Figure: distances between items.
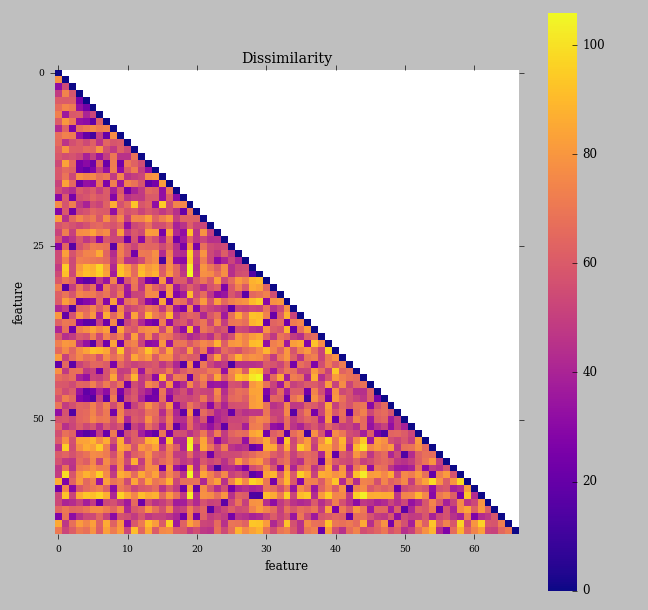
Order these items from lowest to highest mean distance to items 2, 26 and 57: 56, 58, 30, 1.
58, 56, 1, 30
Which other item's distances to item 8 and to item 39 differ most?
37
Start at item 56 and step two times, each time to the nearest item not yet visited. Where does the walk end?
66
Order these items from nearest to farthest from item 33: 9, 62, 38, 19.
9, 19, 62, 38
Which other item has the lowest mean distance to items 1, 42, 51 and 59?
31
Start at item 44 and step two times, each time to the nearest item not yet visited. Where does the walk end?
14
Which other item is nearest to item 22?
63
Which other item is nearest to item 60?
42
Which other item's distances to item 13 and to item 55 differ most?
40
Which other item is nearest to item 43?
6
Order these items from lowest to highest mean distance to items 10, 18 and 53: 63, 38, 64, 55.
64, 63, 55, 38
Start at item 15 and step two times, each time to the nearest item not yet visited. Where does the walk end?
32
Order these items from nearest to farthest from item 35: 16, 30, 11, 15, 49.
49, 15, 30, 11, 16
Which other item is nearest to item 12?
62
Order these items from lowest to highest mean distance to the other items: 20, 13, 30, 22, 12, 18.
18, 20, 22, 12, 30, 13
